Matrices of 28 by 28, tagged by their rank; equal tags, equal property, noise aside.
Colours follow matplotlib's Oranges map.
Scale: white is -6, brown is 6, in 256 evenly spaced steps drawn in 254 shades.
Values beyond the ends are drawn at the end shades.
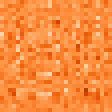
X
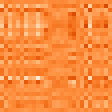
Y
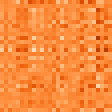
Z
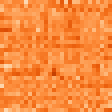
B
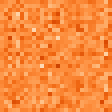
B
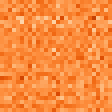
B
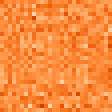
X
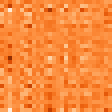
Z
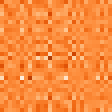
Y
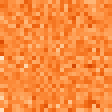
B
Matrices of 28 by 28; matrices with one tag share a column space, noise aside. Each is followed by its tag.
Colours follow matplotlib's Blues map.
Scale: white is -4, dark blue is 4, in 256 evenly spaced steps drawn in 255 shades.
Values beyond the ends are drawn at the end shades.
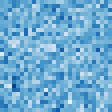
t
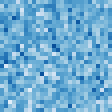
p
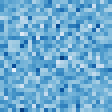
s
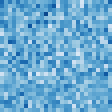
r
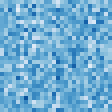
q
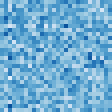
s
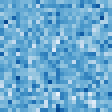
t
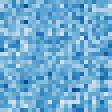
t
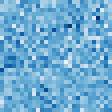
s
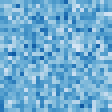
p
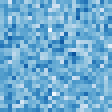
s
